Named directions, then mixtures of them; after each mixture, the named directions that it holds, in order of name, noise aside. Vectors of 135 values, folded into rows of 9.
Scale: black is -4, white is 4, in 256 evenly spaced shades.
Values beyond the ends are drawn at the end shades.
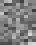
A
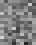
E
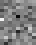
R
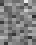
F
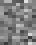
A, F.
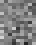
E.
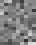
A.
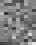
A.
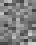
A.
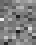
R.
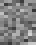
A.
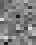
F, R.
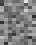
F.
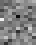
R.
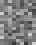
A, E.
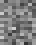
E.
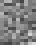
A.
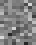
E, F.
